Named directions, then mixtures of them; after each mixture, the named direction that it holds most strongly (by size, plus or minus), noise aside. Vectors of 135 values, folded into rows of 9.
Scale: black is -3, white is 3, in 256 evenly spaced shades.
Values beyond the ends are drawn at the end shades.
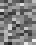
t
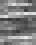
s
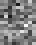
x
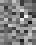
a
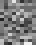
a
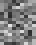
x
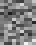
t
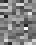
t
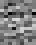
s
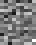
t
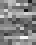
s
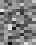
t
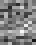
x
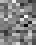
a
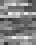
s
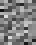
t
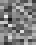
x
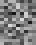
a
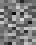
a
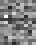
x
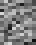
t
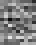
s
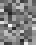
x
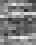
s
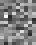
x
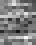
s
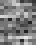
s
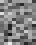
t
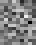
a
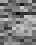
s
